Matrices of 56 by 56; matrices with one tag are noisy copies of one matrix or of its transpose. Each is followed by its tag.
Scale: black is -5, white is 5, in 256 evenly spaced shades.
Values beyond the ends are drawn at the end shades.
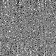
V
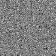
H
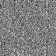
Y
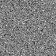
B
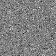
H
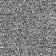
Y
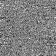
V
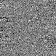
V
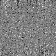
V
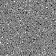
B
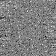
V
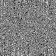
Y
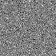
B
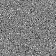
H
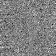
Y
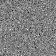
B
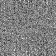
Y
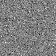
B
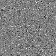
H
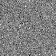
B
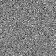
B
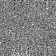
Y
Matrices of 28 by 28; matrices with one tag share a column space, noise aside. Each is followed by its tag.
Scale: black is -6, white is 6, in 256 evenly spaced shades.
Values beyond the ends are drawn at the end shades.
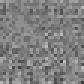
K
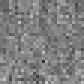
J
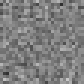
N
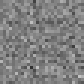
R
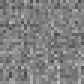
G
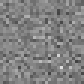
R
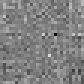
J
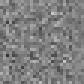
R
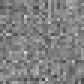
J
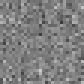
J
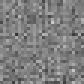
J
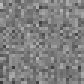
G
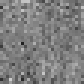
N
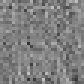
N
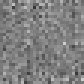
N
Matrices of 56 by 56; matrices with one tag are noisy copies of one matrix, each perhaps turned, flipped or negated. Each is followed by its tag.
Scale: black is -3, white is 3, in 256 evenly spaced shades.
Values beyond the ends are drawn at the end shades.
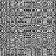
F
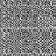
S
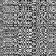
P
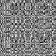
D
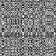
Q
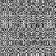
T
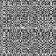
S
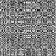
F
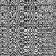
P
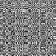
T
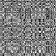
D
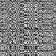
P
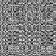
D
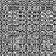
D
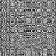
F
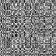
D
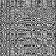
F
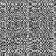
S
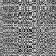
P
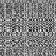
P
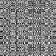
T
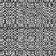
S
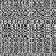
P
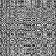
F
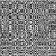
F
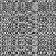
Q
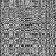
F
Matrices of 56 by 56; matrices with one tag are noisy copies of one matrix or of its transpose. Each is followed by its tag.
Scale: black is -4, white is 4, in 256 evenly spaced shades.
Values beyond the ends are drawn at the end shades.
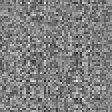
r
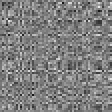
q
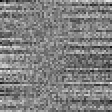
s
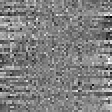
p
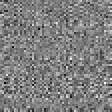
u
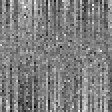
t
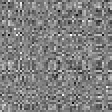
q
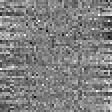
p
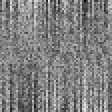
t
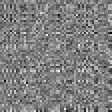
u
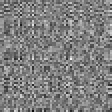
u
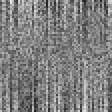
t
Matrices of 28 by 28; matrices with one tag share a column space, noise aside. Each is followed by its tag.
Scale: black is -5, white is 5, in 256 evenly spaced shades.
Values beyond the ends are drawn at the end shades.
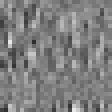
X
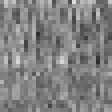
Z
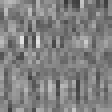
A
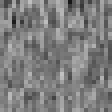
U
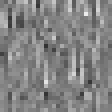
U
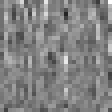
Z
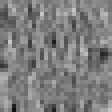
X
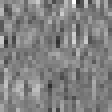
A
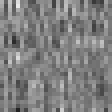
A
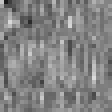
U
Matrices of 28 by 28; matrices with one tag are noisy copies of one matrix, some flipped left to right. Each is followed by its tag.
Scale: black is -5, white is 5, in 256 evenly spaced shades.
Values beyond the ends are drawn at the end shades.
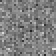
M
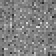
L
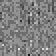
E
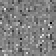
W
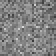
L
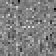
W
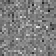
L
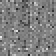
E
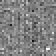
M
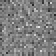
L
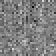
E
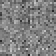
E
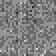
E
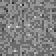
L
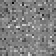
L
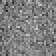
L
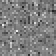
E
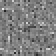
M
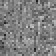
W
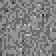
L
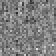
E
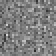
W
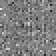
M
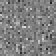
W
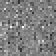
W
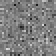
M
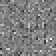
M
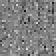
E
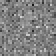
L
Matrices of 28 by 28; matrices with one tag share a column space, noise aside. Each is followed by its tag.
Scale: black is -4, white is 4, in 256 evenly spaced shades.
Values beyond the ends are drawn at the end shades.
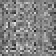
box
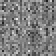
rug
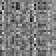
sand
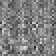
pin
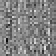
pin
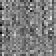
rug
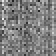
rug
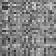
sand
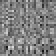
pin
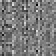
rug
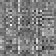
pin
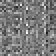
rug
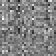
rug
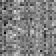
rug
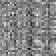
box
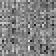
pin
